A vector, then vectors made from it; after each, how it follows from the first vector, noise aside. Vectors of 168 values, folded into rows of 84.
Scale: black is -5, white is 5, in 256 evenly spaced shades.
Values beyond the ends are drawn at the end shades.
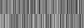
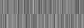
reversed, negated, shrunk.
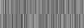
wrapped around, shrunk.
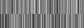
negated.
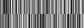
wrapped around, negated, scaled up.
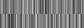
wrapped around, negated.
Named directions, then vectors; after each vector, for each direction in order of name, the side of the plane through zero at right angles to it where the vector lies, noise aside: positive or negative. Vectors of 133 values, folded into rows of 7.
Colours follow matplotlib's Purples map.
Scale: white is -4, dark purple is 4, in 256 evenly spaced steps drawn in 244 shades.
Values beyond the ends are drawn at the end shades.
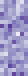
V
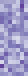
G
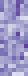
negative, negative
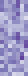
negative, negative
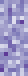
positive, negative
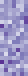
negative, positive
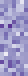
negative, positive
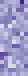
positive, negative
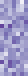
negative, positive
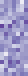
negative, positive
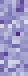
positive, negative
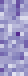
negative, negative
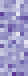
positive, positive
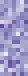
negative, positive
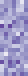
negative, positive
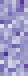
positive, negative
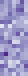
positive, negative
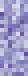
positive, positive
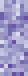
positive, positive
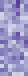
negative, negative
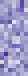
positive, negative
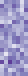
negative, positive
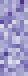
positive, negative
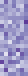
negative, positive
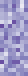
negative, positive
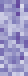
negative, negative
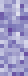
positive, positive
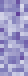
negative, negative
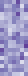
negative, negative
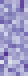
positive, negative
